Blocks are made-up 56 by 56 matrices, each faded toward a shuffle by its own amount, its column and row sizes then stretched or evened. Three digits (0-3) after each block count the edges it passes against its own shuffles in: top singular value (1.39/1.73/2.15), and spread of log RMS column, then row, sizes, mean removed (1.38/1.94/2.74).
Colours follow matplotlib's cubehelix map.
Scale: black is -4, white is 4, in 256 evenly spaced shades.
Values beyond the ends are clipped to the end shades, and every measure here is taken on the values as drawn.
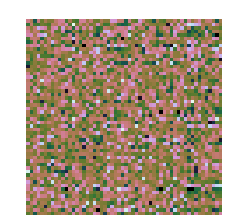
2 1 1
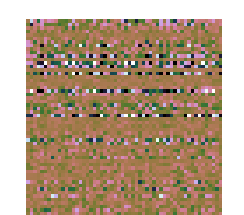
2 0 3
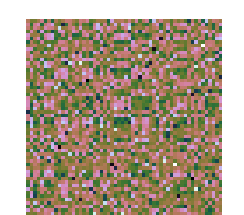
3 0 0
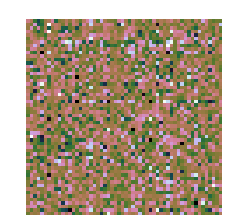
1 2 1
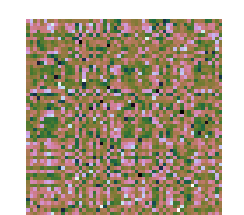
3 0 0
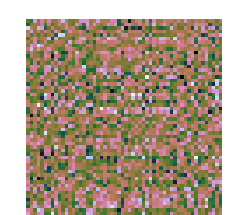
3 0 1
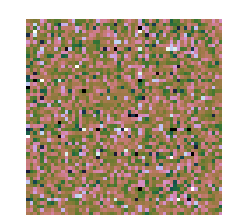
0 1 1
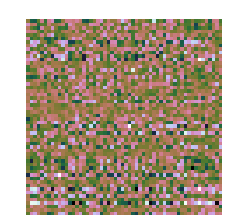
3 0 3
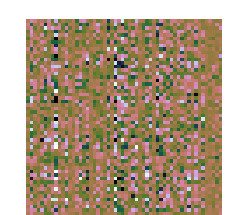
2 3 1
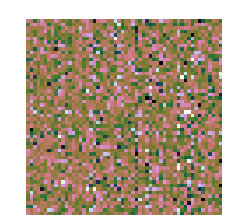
0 2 0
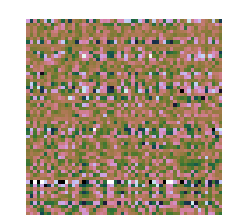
3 0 3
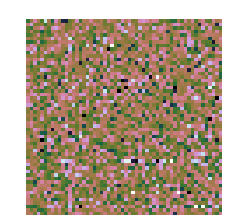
0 0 1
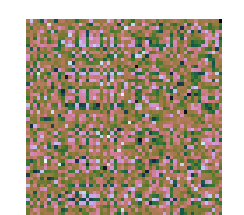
3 0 1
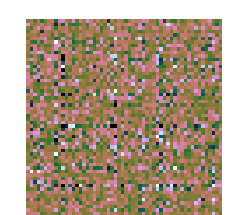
1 2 2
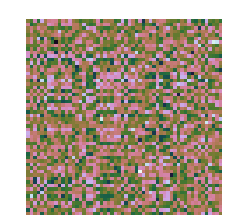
3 0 1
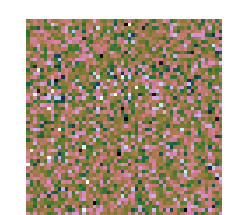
0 0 0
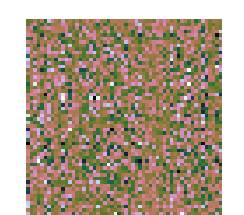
0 2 1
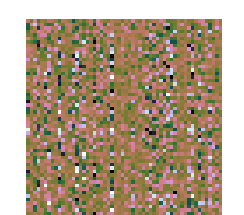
0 3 0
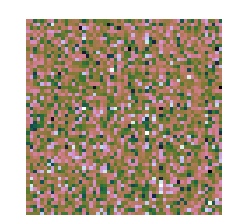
1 2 0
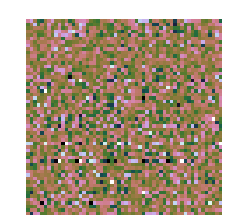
1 0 2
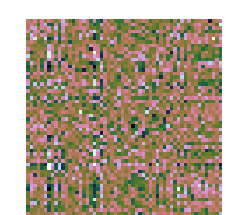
3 2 1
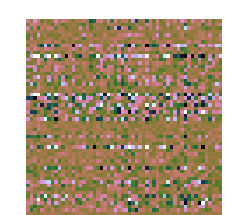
2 1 3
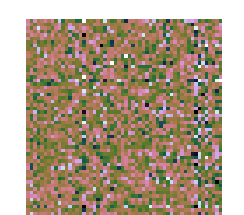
2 2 1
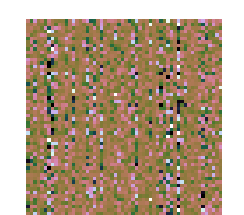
2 3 0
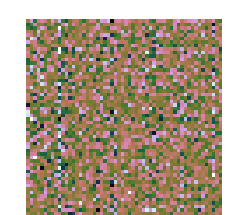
2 2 0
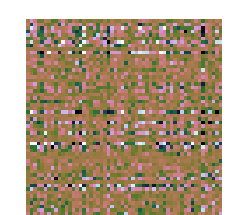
3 1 3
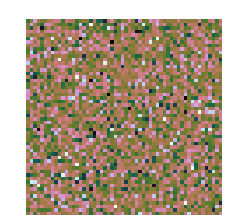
0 0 0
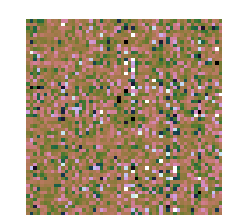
0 2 1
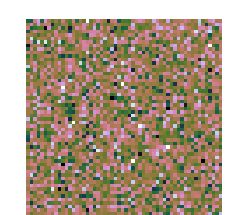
1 1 0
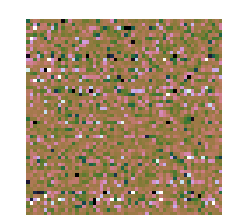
0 0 2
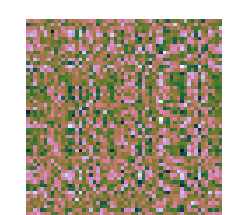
3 2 1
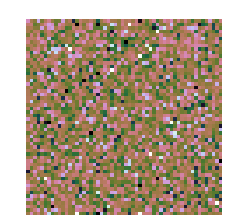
0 0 0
